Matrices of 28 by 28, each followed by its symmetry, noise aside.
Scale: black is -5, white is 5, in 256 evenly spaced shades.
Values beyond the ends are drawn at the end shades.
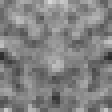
mirrored left to right.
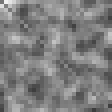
no symmetry.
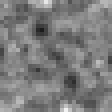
same after a half turn.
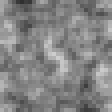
same after a half turn.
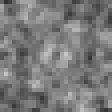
same after a half turn.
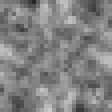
same after a half turn.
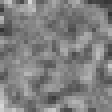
antisymmetric.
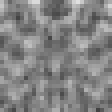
mirrored left to right.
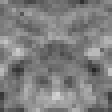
mirrored left to right.
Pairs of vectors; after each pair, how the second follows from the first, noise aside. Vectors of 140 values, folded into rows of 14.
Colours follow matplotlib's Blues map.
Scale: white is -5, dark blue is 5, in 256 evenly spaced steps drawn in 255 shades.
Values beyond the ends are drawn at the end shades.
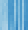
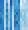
reversed, scaled up.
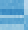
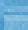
reversed, negated, shrunk.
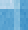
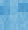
wrapped around, negated, shrunk.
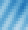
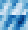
wrapped around, scaled up.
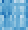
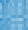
wrapped around, shrunk.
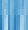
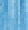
reversed, negated, shrunk.
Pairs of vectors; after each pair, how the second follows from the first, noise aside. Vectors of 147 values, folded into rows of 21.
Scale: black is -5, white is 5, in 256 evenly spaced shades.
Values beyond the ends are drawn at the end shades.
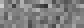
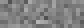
reversed, negated, shrunk.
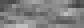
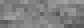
reversed, shrunk.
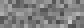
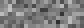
copied.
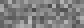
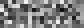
scaled up.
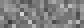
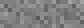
wrapped around, negated, shrunk.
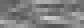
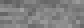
wrapped around, negated, shrunk.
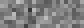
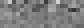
reversed, negated, partly zeroed.
